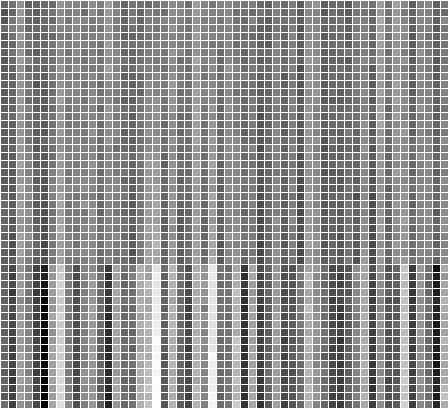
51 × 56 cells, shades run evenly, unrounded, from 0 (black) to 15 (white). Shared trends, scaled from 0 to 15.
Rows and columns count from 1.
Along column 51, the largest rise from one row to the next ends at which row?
34
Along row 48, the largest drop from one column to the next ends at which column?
21
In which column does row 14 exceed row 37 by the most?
14
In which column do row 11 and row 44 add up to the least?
6
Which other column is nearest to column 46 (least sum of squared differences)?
56
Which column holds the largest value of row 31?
20
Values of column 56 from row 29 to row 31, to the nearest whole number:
9 8 8
